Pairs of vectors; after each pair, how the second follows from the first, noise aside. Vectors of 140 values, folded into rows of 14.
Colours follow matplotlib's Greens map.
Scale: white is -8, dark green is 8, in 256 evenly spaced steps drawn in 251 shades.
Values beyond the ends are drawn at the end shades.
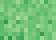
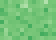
wrapped around, negated, partly zeroed.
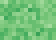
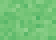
reversed, negated, shrunk.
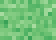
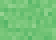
shrunk.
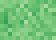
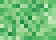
reversed, negated, scaled up.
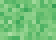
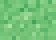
wrapped around, negated, partly zeroed.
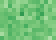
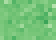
wrapped around, partly zeroed.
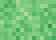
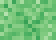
reversed, negated.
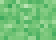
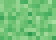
reversed, negated.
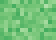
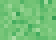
wrapped around, partly zeroed.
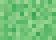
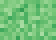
reversed, negated.
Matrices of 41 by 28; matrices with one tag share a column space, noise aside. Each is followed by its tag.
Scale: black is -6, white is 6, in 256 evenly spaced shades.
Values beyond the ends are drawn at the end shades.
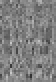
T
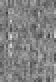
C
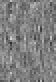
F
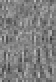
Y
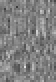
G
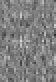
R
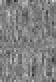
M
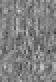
G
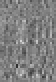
T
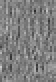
G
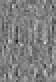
T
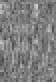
F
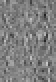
R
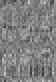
M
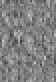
R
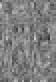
F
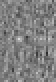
Y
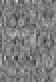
R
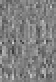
T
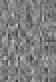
R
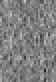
R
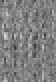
C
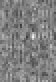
C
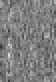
C
